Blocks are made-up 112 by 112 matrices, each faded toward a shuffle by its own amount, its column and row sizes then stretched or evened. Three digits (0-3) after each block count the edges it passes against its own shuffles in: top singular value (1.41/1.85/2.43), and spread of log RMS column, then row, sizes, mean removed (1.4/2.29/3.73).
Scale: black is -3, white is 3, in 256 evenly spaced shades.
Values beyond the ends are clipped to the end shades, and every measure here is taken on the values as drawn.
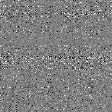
1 1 2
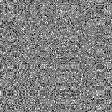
3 0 0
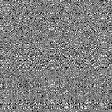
3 0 2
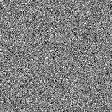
2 0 0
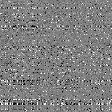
3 1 2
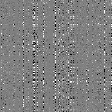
3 3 1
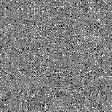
2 1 1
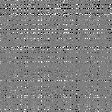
3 2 3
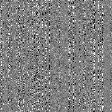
1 3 1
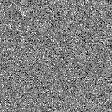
2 0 0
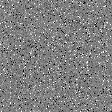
0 1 0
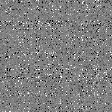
0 2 2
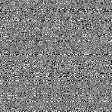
2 0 3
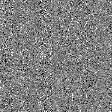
0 2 0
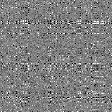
3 2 2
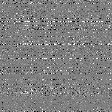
1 1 3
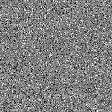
2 0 0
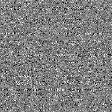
1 1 2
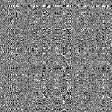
3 2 2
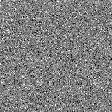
2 0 0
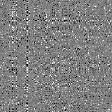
3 2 1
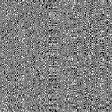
3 2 0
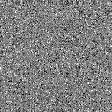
2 0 0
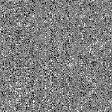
2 2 0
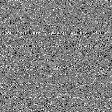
2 0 2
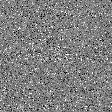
0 0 1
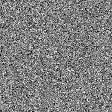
0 0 0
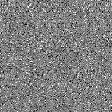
2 0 0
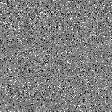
2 0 1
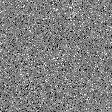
1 0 0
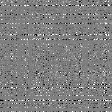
1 2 3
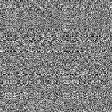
3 0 2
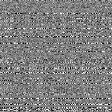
3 0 3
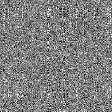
2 2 1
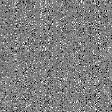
2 2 1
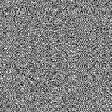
3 0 0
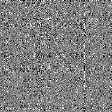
2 2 2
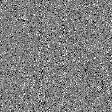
0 2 0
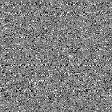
2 0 2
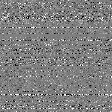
2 0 3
